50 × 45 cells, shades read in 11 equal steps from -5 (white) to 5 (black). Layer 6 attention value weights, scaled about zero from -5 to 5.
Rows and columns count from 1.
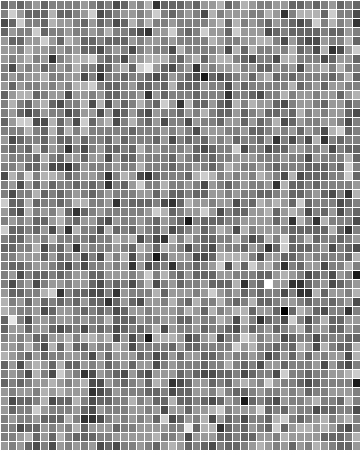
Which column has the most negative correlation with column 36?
27
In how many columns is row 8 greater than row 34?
12
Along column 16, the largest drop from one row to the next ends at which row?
8
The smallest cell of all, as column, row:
34, 32
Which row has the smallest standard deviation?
18
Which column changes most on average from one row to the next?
36
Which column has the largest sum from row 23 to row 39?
17
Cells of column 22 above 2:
3
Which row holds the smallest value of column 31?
38
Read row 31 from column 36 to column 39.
-2 -1 0 2
